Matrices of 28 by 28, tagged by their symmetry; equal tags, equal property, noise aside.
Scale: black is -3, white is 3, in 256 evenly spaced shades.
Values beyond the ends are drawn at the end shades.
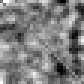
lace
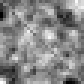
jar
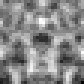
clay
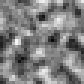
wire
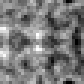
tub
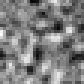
wire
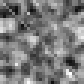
lace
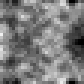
tub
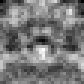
clay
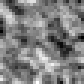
wire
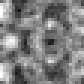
tub
